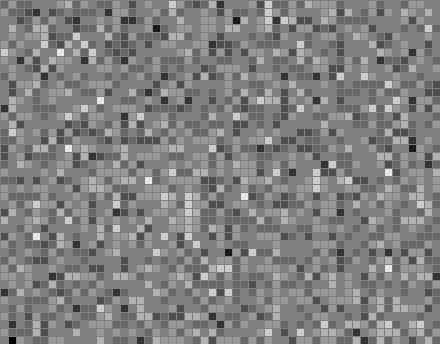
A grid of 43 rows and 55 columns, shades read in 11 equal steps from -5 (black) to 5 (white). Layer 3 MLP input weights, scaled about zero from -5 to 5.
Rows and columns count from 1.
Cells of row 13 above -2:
47
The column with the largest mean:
53
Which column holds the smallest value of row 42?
45
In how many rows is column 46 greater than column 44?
13
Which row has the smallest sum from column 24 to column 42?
19
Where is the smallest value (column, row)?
2, 43
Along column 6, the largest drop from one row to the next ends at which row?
10
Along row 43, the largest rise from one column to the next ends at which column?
3
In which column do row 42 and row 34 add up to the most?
49
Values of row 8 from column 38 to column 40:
2 -1 2
